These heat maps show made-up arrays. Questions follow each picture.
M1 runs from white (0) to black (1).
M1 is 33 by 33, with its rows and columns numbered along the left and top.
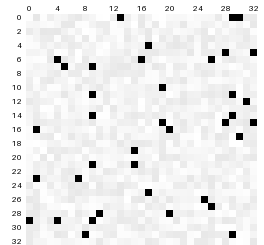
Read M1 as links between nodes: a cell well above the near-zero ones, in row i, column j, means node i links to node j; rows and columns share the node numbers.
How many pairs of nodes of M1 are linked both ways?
2
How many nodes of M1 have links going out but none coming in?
7
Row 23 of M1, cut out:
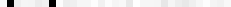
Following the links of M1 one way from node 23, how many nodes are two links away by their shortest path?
2
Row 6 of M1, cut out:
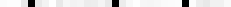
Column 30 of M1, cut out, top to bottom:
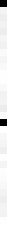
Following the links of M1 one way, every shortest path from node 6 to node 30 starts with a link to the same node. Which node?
node 4
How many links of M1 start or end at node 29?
7
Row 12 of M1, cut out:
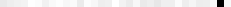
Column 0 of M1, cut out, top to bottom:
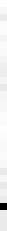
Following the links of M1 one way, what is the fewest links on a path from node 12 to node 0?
3
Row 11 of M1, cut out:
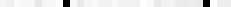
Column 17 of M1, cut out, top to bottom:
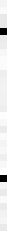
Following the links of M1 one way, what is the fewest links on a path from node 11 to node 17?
3
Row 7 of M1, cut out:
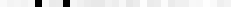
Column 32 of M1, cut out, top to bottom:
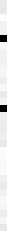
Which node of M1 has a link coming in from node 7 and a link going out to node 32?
node 5
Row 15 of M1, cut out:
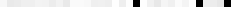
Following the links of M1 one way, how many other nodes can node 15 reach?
5
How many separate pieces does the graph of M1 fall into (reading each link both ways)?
6
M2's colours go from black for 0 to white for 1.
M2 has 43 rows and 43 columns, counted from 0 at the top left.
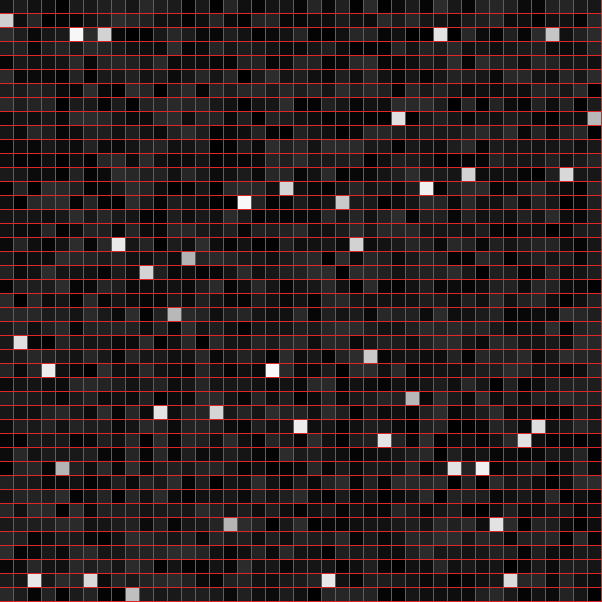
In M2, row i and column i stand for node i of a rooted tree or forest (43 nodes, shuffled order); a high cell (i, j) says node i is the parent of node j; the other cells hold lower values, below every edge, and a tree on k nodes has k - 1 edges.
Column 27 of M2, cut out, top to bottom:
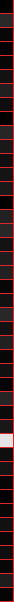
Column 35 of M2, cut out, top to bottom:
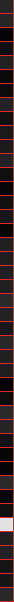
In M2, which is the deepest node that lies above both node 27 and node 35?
31
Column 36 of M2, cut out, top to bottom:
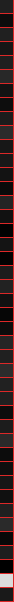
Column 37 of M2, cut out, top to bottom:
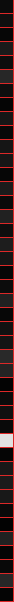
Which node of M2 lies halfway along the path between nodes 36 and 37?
2
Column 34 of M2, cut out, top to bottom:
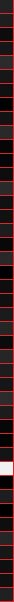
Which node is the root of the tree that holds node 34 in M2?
22
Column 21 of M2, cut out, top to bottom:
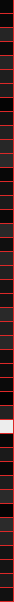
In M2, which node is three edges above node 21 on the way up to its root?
18
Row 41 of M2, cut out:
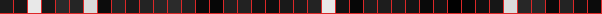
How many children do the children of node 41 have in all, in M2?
4
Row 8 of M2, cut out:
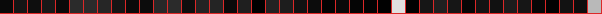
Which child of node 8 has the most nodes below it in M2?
28
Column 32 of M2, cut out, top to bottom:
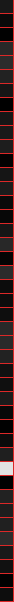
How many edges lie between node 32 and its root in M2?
3
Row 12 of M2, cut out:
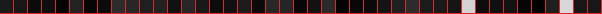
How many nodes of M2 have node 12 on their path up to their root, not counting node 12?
5
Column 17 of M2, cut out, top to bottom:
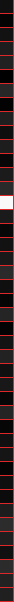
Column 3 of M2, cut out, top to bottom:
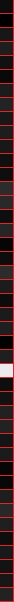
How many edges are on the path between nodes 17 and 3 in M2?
3
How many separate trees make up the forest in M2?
4
